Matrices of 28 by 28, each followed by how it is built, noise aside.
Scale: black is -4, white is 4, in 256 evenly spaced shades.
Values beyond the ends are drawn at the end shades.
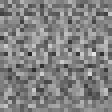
repeating columns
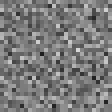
repeating columns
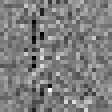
uneven columns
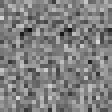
repeating columns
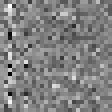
uneven columns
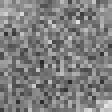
smooth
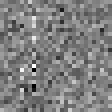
uneven columns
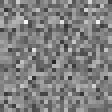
repeating columns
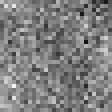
smooth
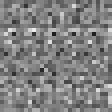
repeating columns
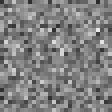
repeating columns
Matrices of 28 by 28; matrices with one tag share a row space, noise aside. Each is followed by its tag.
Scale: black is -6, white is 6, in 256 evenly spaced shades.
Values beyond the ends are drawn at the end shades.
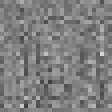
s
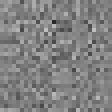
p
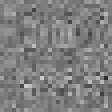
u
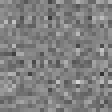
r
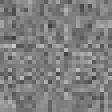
r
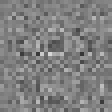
s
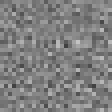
r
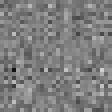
r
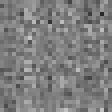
u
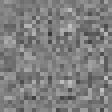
u
